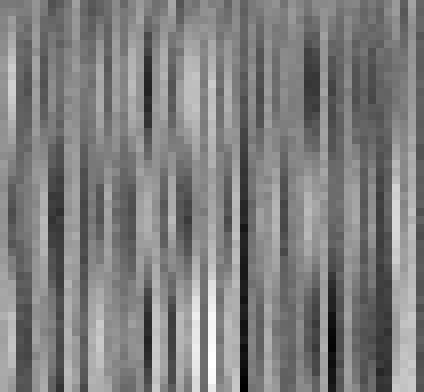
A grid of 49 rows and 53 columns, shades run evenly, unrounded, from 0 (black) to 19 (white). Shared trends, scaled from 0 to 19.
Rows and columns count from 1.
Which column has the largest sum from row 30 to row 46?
27
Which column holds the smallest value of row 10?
19
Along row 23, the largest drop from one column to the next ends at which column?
31
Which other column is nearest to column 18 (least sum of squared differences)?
10
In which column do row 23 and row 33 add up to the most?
50
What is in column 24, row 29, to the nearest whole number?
5
